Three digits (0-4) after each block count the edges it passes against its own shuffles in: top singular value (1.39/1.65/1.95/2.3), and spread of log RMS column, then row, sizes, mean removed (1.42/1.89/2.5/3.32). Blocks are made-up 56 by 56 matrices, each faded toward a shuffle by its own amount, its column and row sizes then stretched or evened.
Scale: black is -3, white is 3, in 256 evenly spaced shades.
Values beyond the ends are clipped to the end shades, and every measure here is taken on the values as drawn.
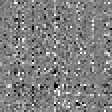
1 3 2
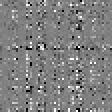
1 4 3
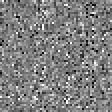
0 2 0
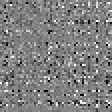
0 3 3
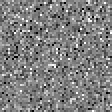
0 0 0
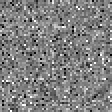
1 0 1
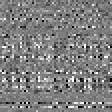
3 0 4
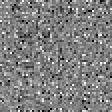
1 1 2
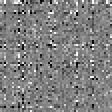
3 3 2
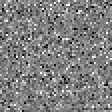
0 0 1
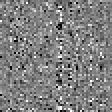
1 3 1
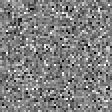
1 1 1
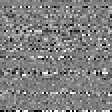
3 0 4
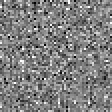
0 2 1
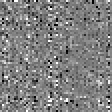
0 4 2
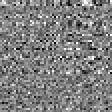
3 0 3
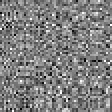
3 0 1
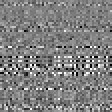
4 0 4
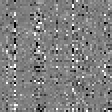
3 3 1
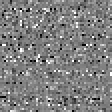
0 0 3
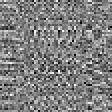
4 1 2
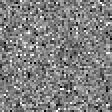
0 0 0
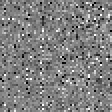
0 2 1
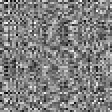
4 2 2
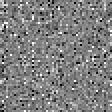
1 2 0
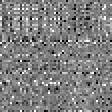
4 0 3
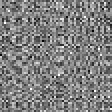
4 0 2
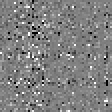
1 3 2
